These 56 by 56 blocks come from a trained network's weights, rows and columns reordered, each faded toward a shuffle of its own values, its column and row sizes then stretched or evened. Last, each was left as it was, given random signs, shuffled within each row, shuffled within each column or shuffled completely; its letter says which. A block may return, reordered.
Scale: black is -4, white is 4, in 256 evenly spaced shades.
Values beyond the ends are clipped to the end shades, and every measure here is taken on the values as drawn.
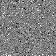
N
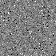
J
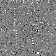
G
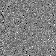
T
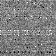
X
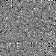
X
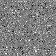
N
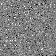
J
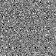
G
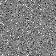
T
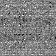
X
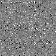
G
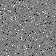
J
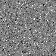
J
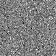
J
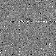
G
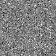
T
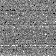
X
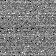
N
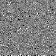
X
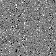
T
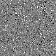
T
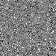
T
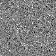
T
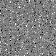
T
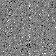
T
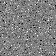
J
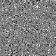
X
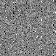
T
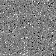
T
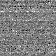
N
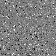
N
